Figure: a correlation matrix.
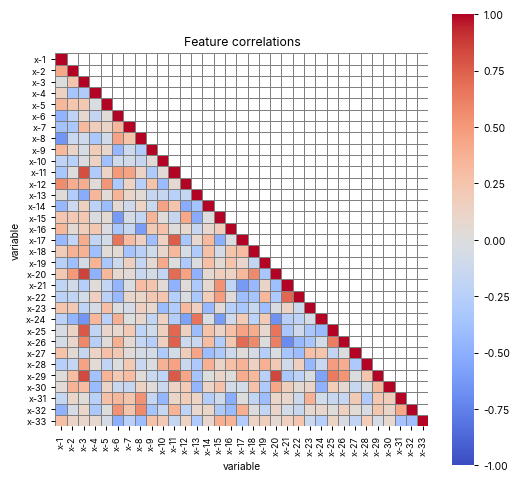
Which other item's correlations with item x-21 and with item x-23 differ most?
x-22
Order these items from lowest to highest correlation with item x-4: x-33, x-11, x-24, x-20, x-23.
x-20, x-11, x-23, x-33, x-24
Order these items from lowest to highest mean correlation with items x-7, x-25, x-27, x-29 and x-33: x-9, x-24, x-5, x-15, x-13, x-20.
x-24, x-13, x-9, x-15, x-5, x-20
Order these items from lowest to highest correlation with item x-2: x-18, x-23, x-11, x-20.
x-11, x-23, x-18, x-20
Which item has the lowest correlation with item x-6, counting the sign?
x-15
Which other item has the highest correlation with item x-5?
x-12
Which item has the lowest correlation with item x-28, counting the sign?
x-23
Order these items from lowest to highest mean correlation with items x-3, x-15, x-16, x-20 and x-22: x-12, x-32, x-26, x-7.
x-32, x-7, x-26, x-12
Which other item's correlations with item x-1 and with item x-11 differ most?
x-17
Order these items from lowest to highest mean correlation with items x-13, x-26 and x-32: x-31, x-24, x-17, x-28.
x-28, x-31, x-24, x-17
